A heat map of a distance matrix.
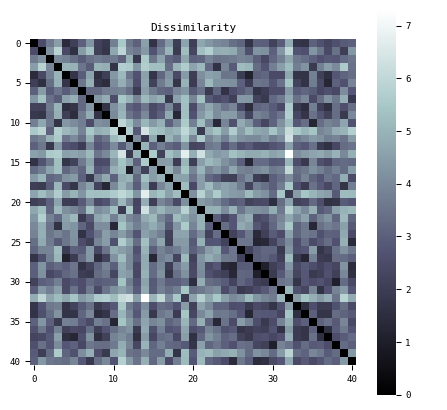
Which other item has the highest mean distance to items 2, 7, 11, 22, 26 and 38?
14
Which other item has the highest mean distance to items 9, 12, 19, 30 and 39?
11
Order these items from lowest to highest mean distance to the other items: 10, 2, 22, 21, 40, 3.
40, 2, 10, 22, 3, 21
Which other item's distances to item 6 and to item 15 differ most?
22
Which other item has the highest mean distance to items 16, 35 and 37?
32
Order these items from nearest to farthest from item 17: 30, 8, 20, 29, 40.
29, 40, 30, 20, 8
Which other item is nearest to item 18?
9
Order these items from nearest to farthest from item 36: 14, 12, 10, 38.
38, 10, 12, 14
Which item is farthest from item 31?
19
